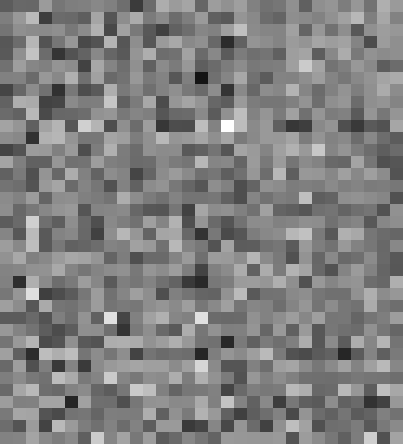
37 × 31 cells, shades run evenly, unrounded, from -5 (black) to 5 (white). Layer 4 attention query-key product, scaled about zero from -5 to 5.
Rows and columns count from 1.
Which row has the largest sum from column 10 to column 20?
12
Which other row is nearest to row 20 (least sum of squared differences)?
17
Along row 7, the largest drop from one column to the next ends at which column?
16
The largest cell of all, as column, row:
18, 11
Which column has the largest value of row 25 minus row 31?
3
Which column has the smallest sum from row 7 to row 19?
15
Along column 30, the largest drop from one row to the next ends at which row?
34
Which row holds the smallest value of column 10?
28
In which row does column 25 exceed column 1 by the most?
13
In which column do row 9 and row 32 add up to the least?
4
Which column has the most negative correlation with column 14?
8
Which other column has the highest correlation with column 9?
14
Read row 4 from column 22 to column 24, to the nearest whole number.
0 1 1
